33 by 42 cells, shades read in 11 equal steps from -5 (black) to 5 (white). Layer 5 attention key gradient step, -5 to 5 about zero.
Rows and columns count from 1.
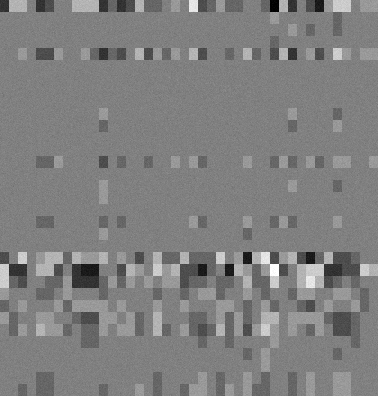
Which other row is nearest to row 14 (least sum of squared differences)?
19
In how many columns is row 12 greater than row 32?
6
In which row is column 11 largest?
1
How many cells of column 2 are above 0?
1
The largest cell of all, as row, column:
23, 31
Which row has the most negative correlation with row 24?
26
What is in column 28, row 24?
2
